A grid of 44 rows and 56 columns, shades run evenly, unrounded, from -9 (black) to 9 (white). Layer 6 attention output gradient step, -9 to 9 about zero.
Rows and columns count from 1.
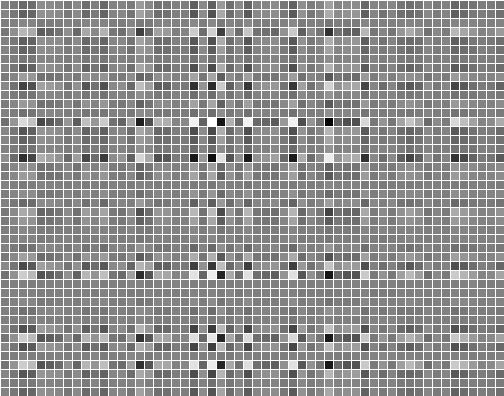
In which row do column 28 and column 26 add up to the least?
18
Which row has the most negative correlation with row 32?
33
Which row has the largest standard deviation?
14
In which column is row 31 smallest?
37
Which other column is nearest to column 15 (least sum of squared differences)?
47
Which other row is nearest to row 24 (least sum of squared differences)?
29
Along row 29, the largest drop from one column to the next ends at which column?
25
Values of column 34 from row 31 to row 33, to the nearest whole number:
-3 0 0
